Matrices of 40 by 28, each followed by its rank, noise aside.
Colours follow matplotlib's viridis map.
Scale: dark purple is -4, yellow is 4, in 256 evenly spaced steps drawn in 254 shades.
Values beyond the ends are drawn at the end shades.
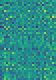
five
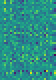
four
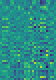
three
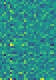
four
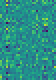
five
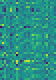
four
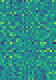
five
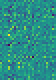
five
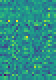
five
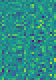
five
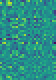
four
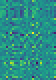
three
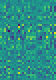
three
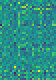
four
